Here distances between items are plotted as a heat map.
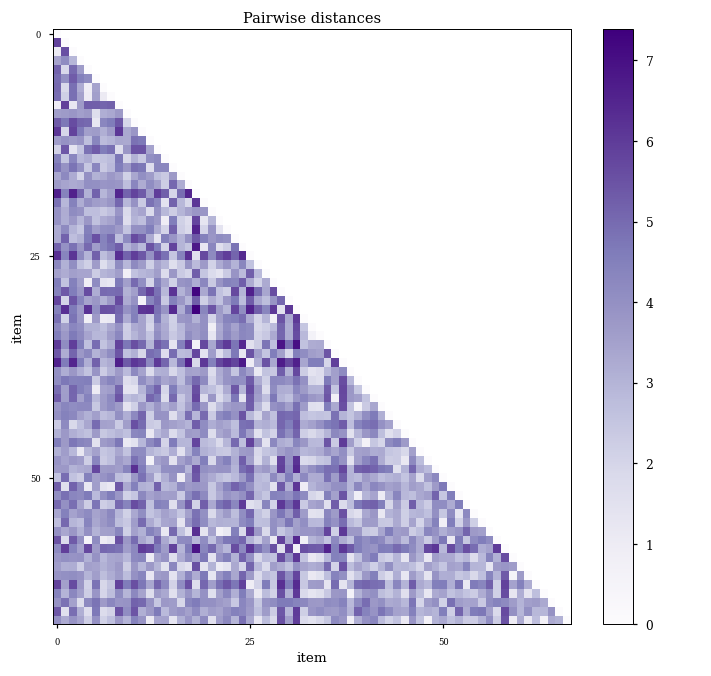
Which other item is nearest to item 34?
33
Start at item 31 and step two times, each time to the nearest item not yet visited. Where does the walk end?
29
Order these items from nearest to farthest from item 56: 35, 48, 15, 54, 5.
5, 54, 48, 15, 35
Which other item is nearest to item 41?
36
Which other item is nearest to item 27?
9
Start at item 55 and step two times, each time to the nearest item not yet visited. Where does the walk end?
16
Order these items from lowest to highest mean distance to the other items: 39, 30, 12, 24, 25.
12, 39, 30, 24, 25
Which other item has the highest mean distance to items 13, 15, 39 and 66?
31
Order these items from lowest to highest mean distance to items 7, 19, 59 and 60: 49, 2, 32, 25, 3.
32, 3, 49, 2, 25
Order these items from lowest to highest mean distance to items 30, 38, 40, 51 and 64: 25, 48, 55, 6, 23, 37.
6, 48, 55, 23, 25, 37
